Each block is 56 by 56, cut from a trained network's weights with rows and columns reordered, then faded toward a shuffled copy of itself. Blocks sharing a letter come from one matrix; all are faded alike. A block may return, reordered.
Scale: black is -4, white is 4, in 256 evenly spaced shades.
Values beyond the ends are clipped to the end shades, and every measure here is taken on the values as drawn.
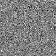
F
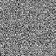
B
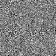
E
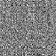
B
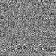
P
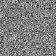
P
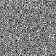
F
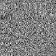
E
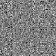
E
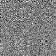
P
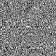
P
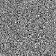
F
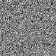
E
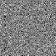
E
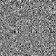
E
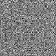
B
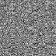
B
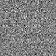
P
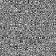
P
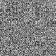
B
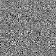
E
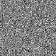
F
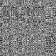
B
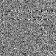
P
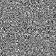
F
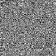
P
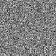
F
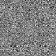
P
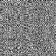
B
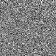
F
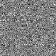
P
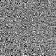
E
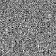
P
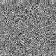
B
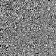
E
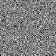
E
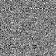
P
